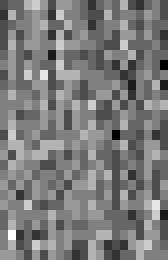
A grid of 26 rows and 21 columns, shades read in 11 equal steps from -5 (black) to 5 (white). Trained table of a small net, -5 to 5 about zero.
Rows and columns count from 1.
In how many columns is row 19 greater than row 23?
9
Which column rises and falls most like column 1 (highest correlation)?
12
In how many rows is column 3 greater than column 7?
14
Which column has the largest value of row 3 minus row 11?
16
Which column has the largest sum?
2
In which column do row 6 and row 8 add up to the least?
7
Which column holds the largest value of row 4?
8
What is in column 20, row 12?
0
